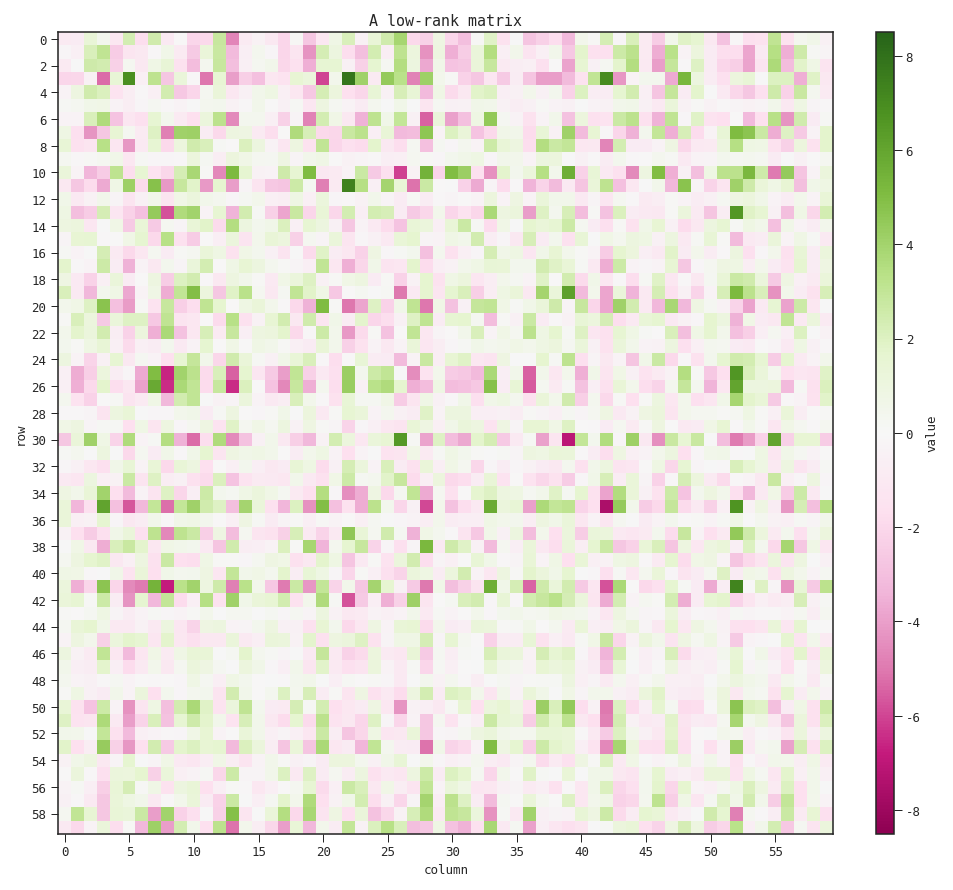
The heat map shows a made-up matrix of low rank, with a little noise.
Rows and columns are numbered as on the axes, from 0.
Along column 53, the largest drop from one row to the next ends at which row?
20
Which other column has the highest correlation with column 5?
42
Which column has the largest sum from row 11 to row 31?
52
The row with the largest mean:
10
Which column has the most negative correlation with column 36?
7
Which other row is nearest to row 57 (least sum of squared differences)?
38
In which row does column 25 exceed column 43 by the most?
3
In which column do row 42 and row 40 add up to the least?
22
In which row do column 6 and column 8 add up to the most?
58
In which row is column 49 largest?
30
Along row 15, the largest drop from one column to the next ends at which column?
9
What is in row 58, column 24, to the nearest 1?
-3
